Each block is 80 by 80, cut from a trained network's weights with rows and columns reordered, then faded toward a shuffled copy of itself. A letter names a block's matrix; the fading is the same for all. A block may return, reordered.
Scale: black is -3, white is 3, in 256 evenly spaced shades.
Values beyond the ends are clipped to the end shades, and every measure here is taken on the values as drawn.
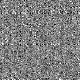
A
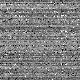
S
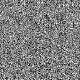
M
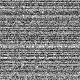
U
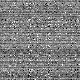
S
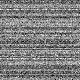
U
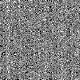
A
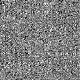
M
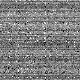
S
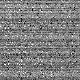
S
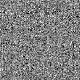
M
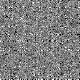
A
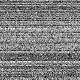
U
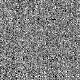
M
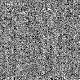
M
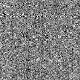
M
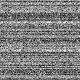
U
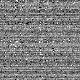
S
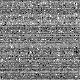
S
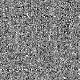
M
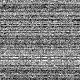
U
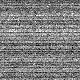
U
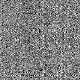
A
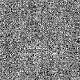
M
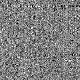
M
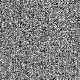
M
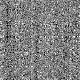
A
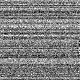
U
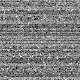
S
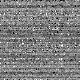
S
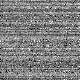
S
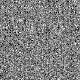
M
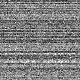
U
